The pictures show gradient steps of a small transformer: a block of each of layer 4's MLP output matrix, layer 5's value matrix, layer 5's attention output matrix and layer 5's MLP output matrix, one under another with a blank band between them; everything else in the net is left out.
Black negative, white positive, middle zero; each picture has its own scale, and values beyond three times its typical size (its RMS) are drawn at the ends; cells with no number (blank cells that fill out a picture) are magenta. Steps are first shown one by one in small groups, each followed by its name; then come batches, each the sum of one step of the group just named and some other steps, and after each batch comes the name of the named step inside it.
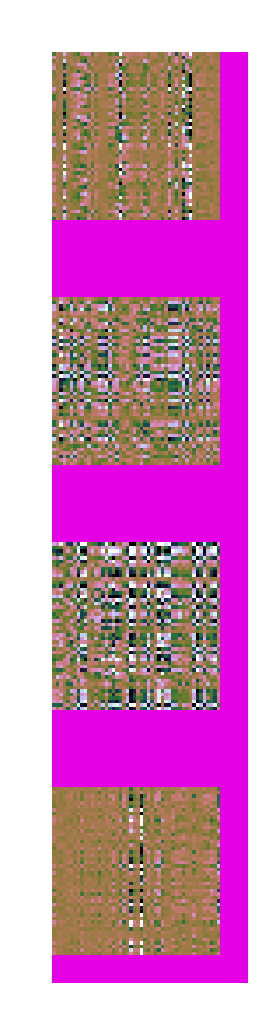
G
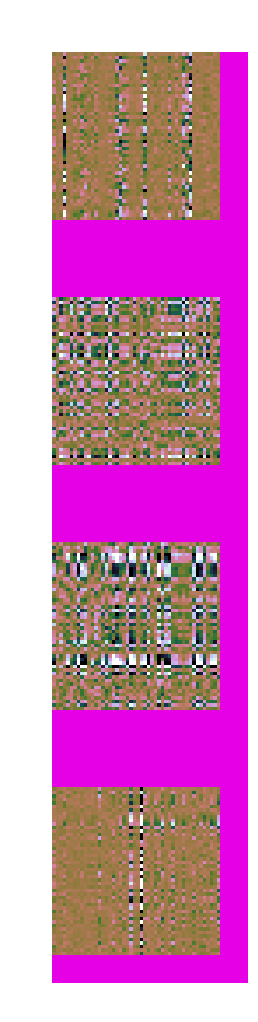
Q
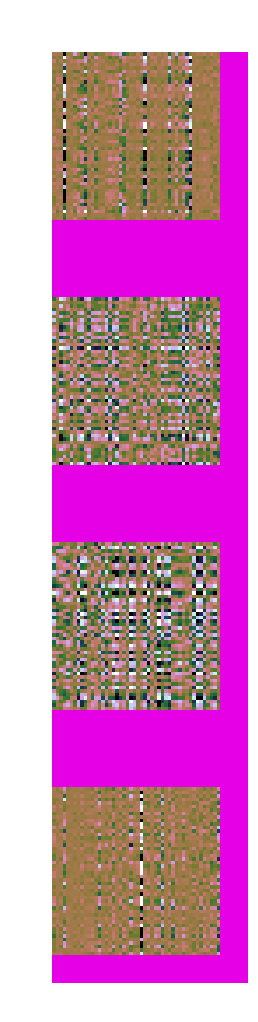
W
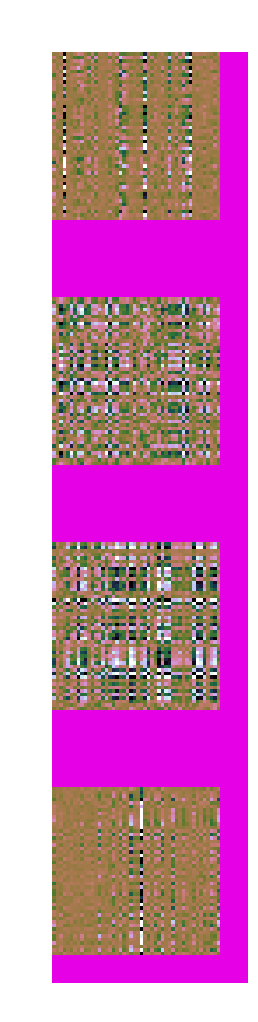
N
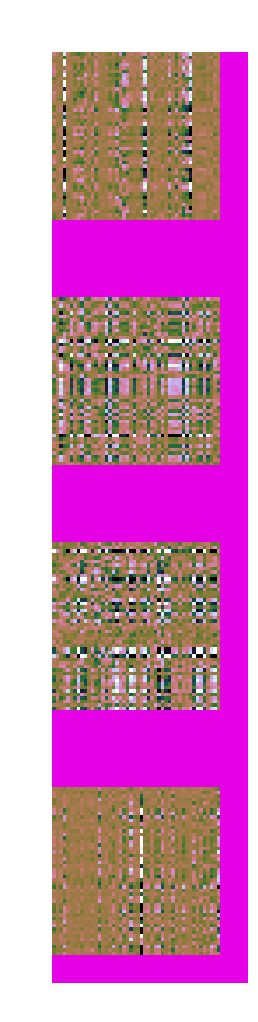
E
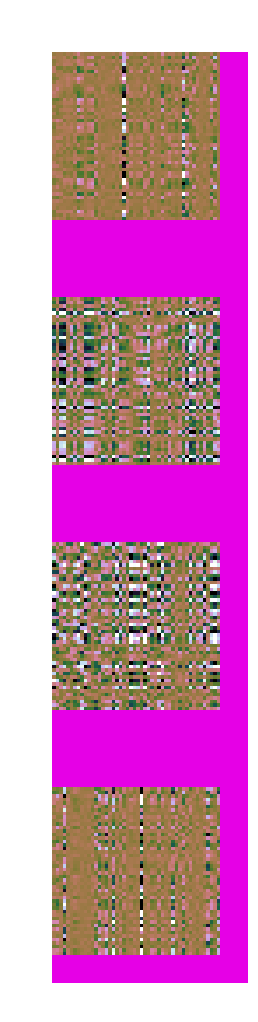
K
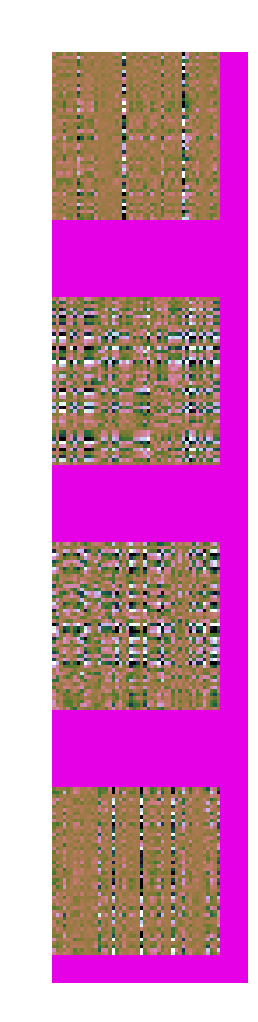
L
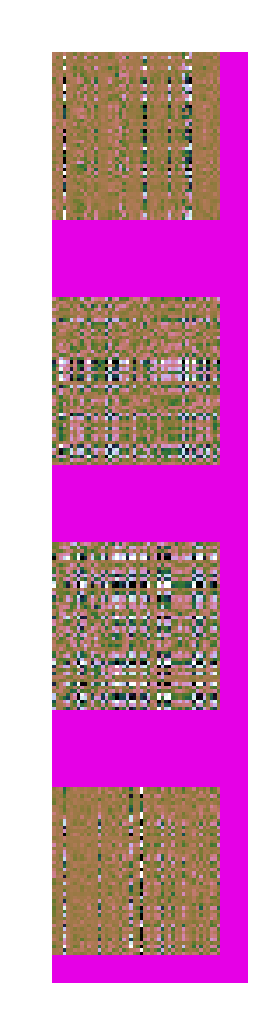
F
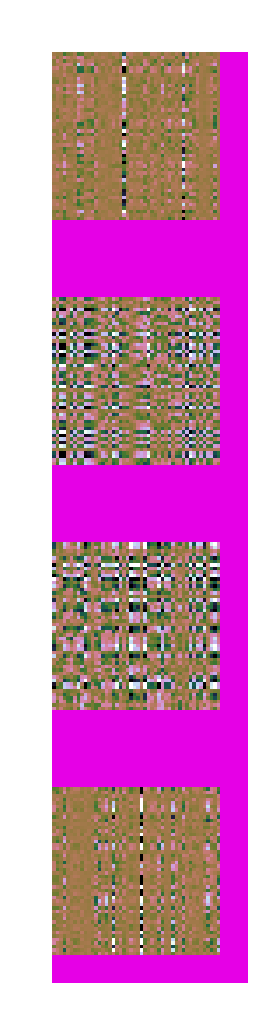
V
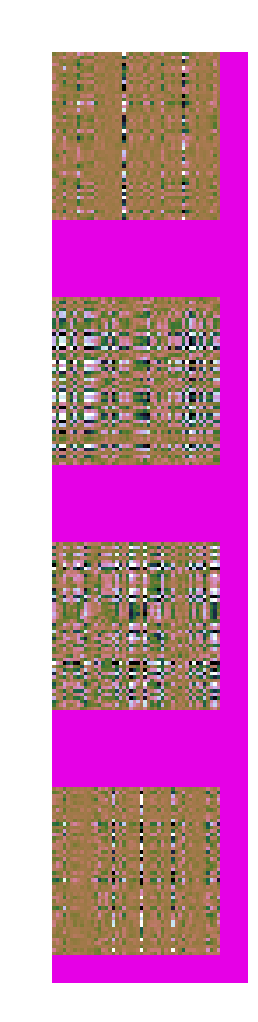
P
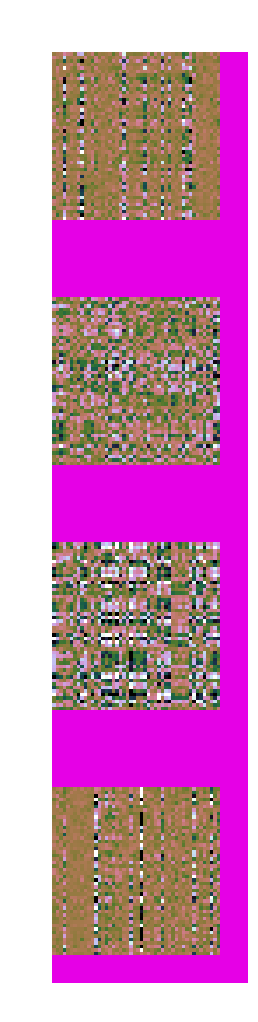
F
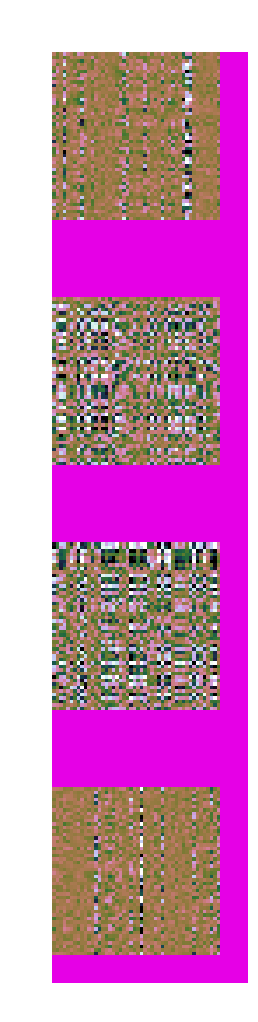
E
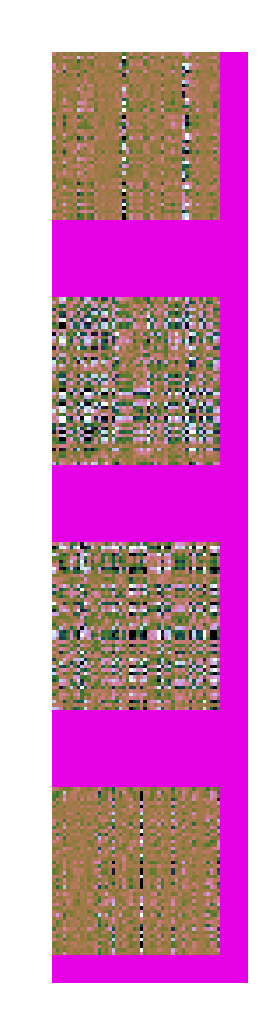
L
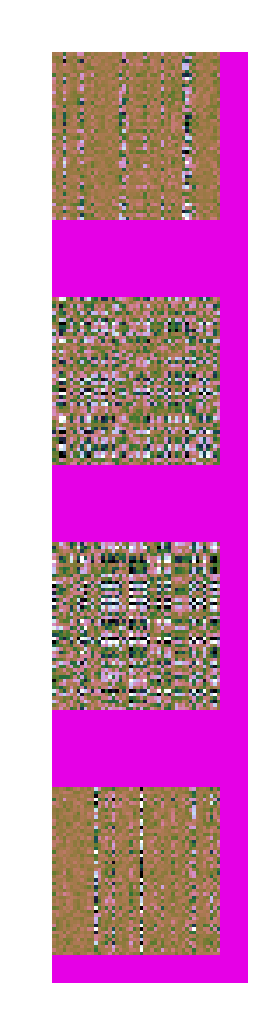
N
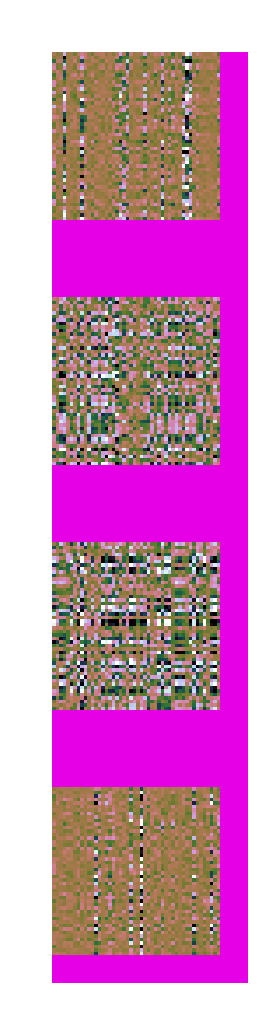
Q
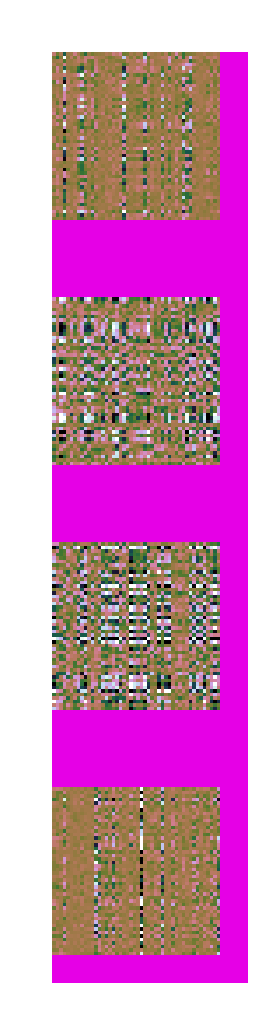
W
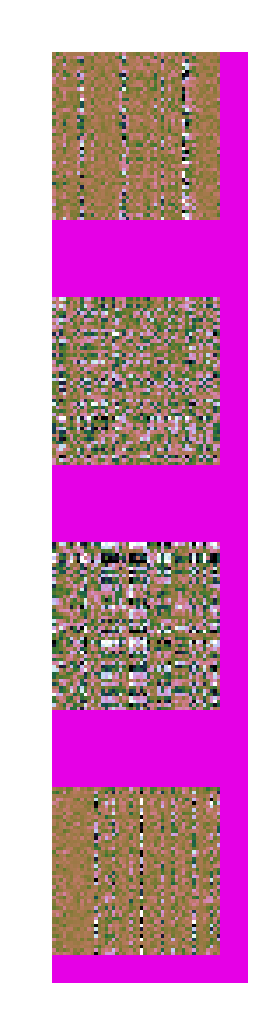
L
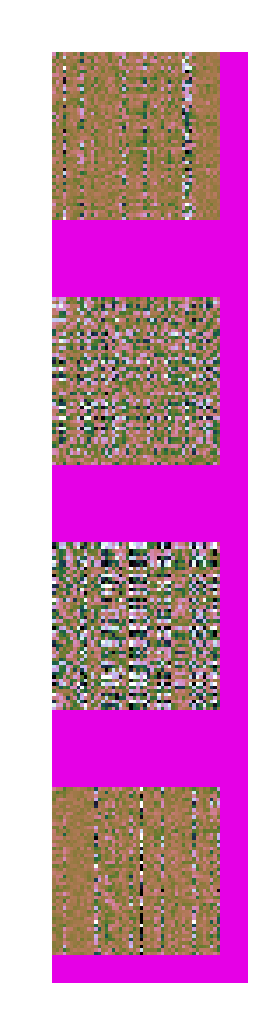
F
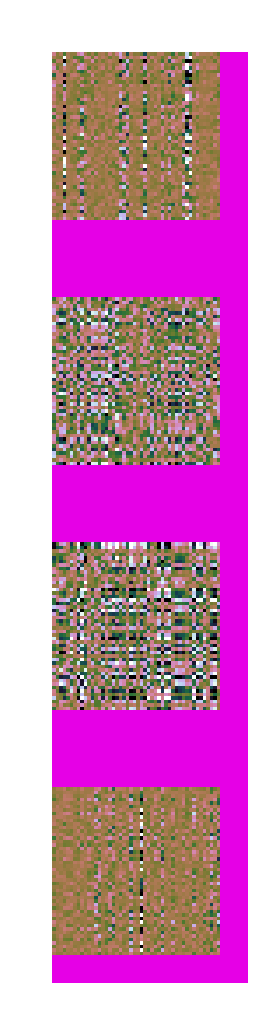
N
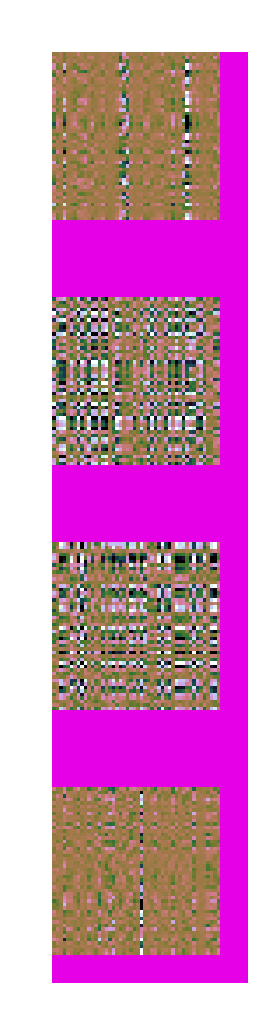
K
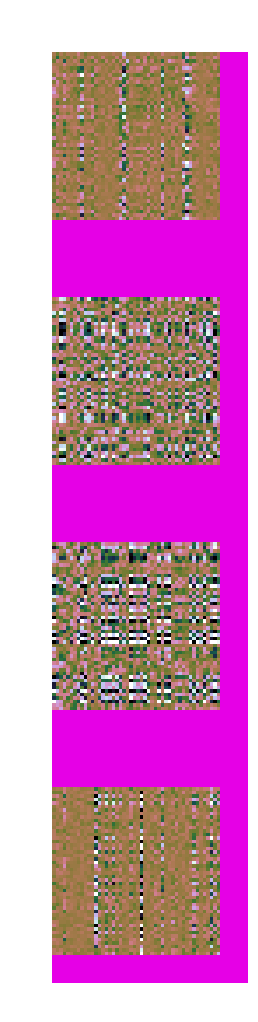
K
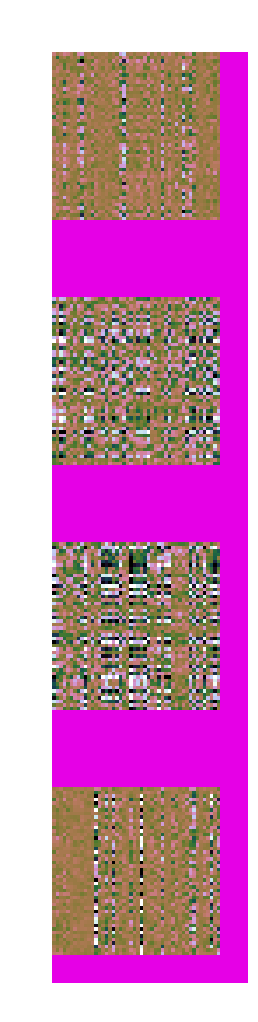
G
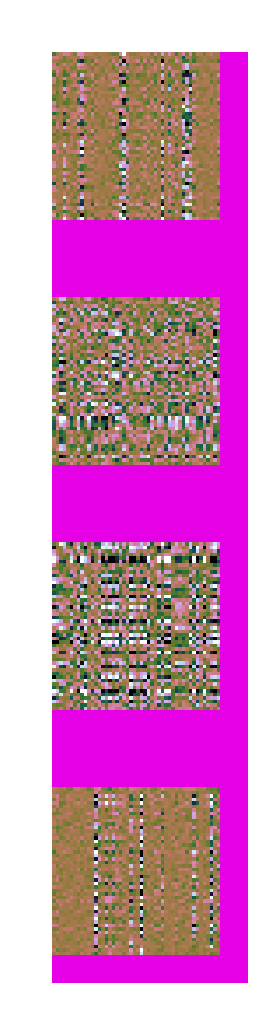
G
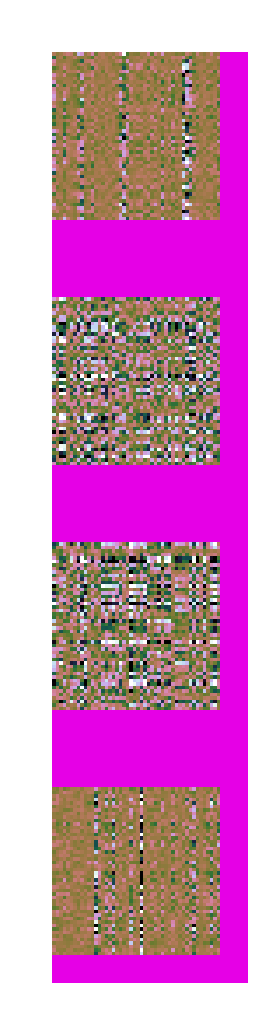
P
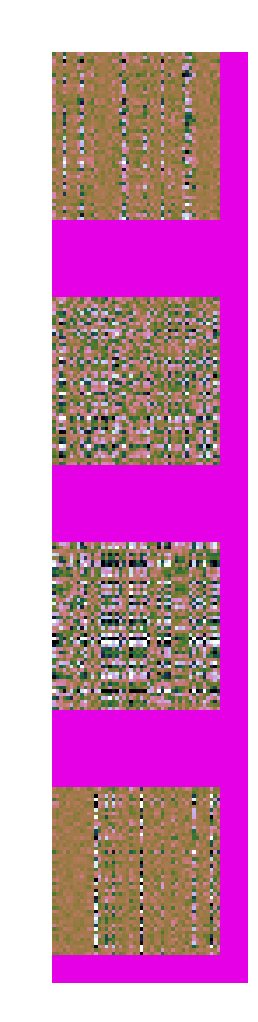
N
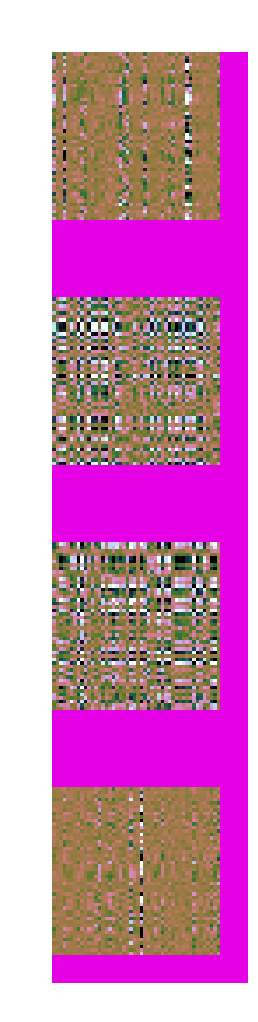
W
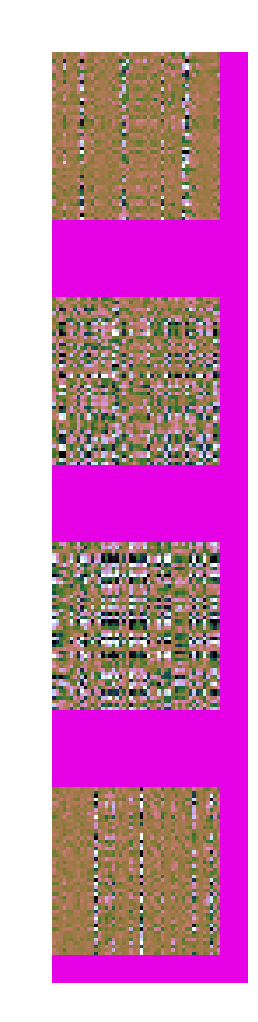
V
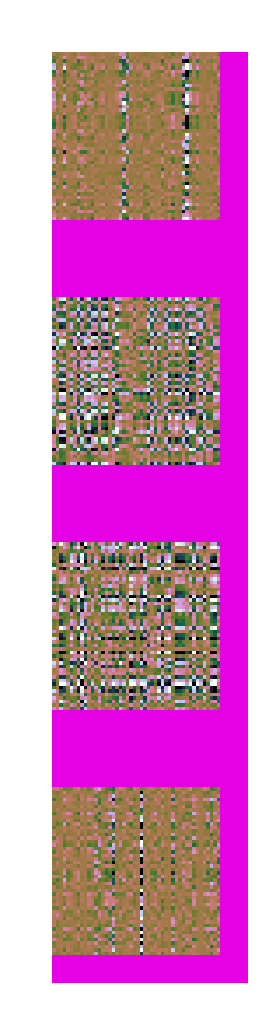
P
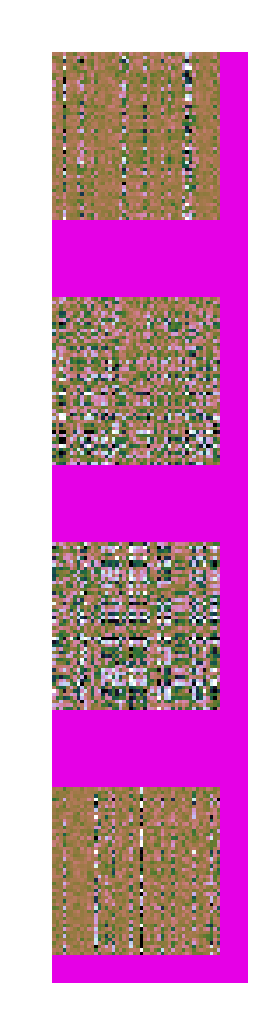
F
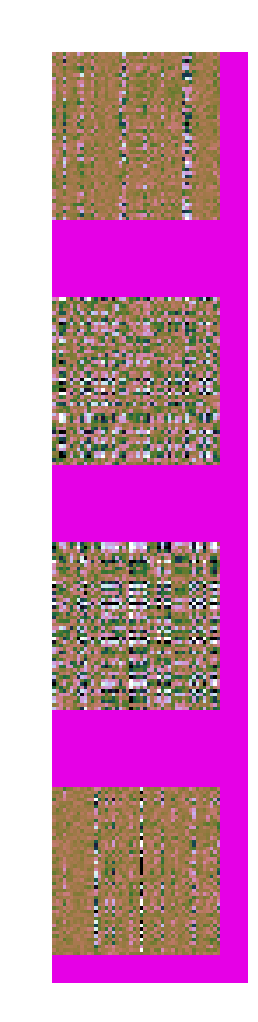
N
